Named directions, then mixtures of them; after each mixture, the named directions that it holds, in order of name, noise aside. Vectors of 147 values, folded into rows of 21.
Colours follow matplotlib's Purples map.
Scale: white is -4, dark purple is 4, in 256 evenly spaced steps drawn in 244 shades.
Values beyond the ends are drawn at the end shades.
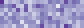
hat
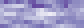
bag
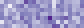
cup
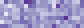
bag, cup, hat.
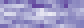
bag.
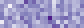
cup.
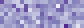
hat.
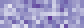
bag, cup, hat.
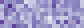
cup.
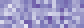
bag, cup, hat.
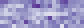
bag, cup, hat.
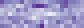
bag, hat.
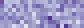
cup, hat.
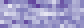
bag, cup.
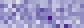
bag, cup, hat.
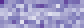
bag, hat.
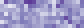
bag, cup, hat.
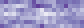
bag.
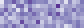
hat.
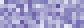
hat.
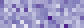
cup, hat.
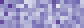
cup, hat.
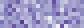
cup, hat.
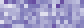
bag, cup, hat.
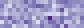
bag, cup, hat.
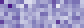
cup, hat.
